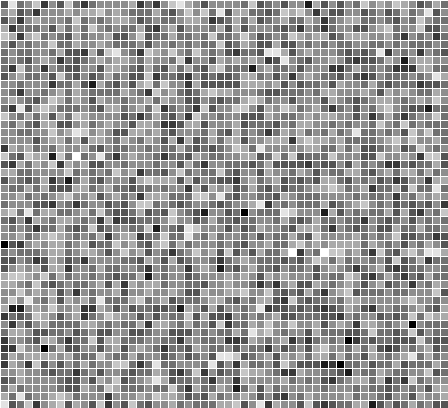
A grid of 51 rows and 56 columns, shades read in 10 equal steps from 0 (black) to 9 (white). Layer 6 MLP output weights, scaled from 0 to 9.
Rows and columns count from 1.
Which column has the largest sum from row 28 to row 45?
7
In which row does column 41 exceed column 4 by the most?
32
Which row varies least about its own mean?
6
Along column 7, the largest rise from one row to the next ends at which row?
21
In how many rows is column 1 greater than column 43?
18
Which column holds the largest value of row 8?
36
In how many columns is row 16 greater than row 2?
20
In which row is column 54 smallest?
14
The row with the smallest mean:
43
